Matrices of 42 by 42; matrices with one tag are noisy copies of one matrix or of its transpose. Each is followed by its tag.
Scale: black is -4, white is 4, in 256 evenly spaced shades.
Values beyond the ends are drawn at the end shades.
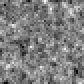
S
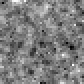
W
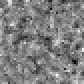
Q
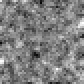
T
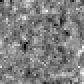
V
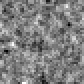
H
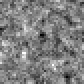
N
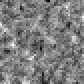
H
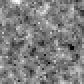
W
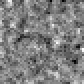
Q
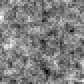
W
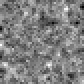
S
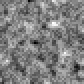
N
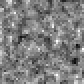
Q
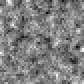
Q
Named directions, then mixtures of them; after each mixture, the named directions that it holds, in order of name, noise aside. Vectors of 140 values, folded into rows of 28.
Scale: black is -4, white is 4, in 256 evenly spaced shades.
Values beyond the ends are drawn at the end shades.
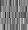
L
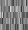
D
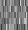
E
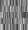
D, L.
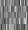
E.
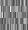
D, E.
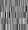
E, L.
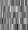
D, E.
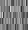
D.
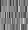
L.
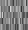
D.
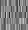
D, E, L.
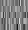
D, E, L.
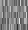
D, E.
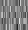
D, E, L.
